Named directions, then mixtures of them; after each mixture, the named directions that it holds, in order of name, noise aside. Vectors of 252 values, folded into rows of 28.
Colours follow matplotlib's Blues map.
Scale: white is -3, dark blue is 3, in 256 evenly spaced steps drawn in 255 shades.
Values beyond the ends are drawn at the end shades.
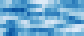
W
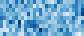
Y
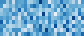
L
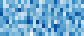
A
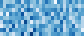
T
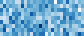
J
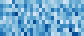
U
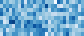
J, Y.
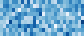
A, L, Y.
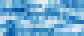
W.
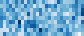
Y.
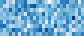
L, W.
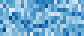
J, W.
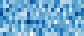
A, Y.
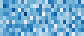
A, L, T.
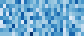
J, T.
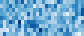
Y.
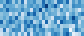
J, U, Y.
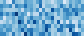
U.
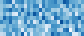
U.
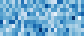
J, L, Y.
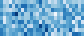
J, L, U.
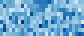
J, W, Y.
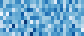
T.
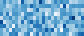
J, L, T.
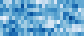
J, W.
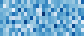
A, L, T.
